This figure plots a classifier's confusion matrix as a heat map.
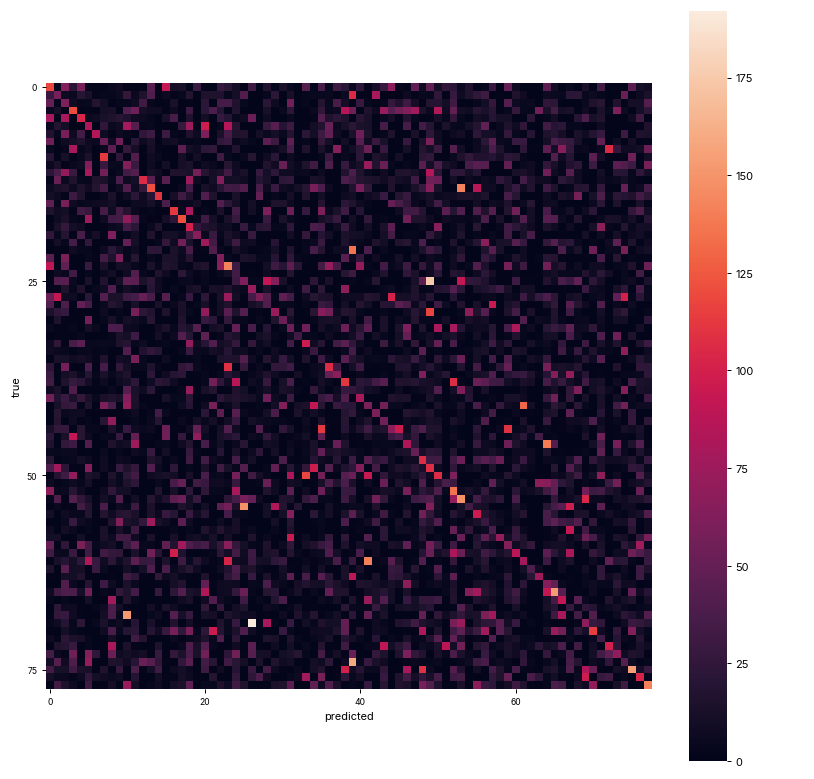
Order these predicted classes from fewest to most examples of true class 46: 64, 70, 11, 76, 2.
70, 2, 76, 11, 64
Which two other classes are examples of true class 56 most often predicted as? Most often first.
13, 9
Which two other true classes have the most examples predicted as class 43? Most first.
72, 3
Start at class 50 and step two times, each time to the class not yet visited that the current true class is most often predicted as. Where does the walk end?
18
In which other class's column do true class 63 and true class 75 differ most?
48
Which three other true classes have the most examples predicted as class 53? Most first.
13, 25, 69
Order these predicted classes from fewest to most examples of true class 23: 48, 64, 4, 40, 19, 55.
4, 19, 48, 55, 64, 40
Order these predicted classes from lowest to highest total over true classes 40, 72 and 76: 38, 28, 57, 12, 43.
12, 57, 28, 38, 43
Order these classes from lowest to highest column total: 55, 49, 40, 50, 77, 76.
40, 76, 77, 55, 50, 49
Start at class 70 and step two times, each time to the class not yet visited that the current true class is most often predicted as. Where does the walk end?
39
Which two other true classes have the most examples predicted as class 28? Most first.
25, 69
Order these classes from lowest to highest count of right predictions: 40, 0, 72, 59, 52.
59, 40, 72, 0, 52
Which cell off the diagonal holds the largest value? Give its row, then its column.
69, 26
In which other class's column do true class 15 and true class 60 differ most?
16
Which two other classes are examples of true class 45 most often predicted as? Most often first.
3, 19
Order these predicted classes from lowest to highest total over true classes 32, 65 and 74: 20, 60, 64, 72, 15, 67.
15, 72, 60, 67, 64, 20
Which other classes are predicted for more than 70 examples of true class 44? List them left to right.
35, 45, 59
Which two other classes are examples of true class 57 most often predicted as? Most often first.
67, 52
